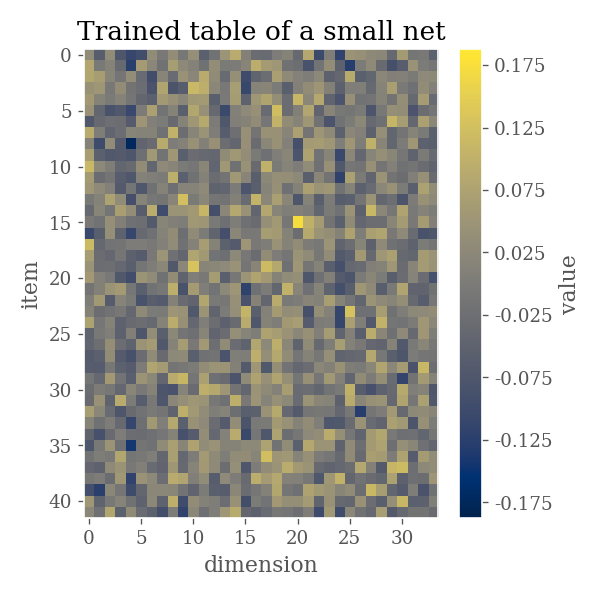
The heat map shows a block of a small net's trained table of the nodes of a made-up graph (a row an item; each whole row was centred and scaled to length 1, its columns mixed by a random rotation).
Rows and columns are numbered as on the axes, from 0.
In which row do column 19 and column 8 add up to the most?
21
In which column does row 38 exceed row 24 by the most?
24
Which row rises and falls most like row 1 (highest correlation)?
20
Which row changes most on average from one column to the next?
14
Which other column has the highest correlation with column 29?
33
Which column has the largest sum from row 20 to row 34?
18
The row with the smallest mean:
41
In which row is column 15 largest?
23
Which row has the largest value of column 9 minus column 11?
13
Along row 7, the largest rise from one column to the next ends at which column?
8
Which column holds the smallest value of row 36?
31
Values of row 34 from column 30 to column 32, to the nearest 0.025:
-0.025 -0.025 -0.05
